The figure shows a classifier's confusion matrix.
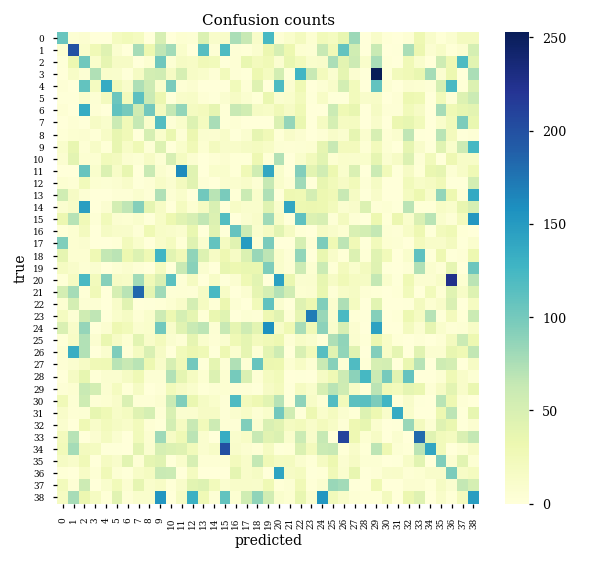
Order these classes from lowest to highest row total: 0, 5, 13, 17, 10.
10, 5, 0, 17, 13
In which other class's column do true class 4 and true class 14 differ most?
21
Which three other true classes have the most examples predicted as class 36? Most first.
20, 4, 31
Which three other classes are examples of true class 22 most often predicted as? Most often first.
19, 24, 26
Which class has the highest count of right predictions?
1
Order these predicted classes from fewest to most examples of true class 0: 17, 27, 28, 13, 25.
28, 25, 13, 17, 27
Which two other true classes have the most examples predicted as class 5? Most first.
6, 26
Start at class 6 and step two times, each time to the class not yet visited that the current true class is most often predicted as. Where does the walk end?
37
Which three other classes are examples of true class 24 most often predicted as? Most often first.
19, 29, 9
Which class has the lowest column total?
31
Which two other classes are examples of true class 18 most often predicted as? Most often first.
9, 33
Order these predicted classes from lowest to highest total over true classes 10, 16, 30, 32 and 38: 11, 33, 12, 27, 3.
3, 33, 11, 27, 12
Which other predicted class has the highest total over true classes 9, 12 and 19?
38
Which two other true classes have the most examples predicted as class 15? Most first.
34, 33
